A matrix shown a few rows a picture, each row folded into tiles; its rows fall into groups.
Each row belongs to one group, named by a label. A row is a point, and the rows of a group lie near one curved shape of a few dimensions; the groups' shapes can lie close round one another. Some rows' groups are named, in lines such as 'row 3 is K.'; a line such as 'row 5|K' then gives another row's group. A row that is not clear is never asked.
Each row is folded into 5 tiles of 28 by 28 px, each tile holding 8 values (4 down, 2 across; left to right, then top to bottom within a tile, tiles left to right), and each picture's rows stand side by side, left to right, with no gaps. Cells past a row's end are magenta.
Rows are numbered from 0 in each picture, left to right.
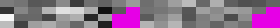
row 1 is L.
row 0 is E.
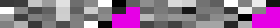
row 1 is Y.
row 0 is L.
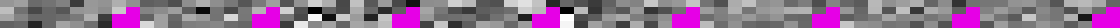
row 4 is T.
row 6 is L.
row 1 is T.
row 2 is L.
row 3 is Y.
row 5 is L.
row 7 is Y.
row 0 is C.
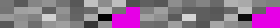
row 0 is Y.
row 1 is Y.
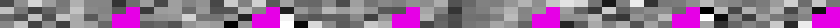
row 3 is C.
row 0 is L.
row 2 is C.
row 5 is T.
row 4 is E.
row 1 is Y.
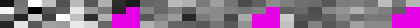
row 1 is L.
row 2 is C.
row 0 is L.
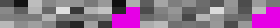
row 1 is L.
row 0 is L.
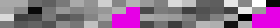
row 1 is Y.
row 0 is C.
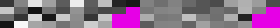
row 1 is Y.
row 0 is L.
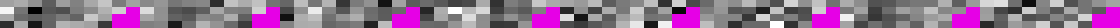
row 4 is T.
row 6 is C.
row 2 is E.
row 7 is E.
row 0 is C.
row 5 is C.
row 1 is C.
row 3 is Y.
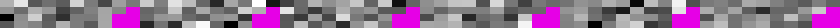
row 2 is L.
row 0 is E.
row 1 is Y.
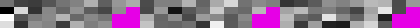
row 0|T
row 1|C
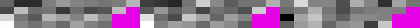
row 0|T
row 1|T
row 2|E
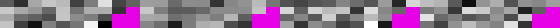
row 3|E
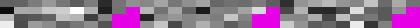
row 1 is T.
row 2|C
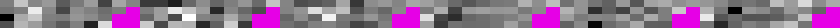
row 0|E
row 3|C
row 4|C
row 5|C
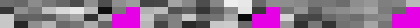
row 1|Y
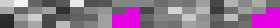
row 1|Y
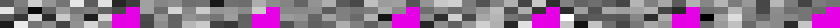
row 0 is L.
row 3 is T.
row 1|Y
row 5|E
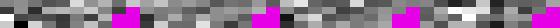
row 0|C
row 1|T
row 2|E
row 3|Y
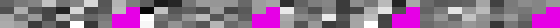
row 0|C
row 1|T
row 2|Y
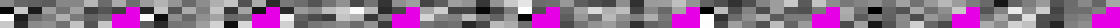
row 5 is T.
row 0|T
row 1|T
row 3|Y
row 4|Y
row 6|C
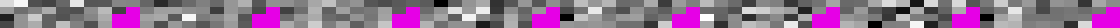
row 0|E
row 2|L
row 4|E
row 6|C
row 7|E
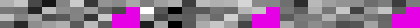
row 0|E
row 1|C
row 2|L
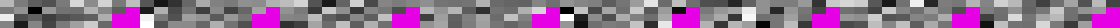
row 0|C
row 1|T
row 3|T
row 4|T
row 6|E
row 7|T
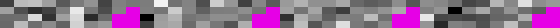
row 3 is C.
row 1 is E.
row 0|L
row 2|T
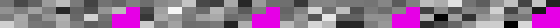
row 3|T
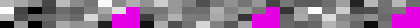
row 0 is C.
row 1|T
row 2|Y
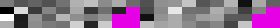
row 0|T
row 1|E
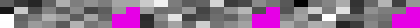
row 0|T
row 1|E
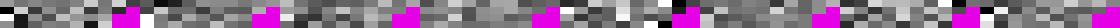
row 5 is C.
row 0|T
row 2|C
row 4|L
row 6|L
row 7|T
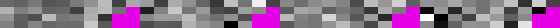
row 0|Y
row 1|Y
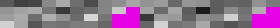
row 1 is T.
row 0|T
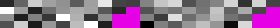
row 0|L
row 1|T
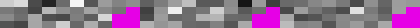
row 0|E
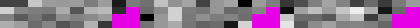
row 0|L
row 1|E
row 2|E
